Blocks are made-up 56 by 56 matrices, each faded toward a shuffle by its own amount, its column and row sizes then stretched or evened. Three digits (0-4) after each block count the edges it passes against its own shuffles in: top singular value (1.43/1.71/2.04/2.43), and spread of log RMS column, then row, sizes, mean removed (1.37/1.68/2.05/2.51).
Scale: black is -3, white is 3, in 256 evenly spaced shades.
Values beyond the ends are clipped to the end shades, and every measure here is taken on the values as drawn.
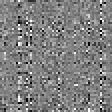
3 4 3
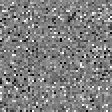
1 1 3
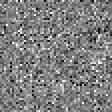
1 1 2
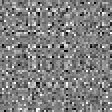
4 2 4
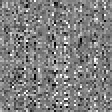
2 4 0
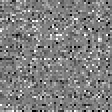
2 2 4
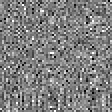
3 2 0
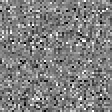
1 2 3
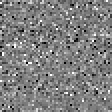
0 0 2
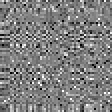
4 0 3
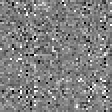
2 2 1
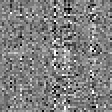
2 4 0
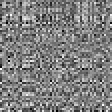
4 2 4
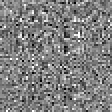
3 2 1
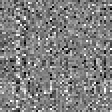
3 3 0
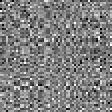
4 2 1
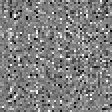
2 3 1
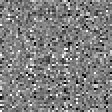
1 3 0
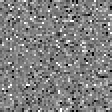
0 0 1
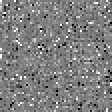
0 1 0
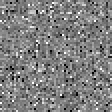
1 0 1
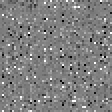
0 3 1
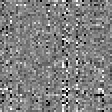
2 4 2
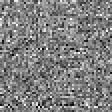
2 0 2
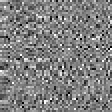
4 0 3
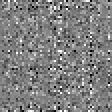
1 4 3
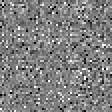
2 1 1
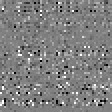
1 1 4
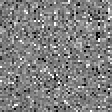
2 2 0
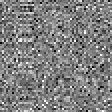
3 0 0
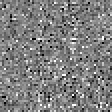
1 2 1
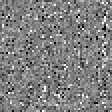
0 3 0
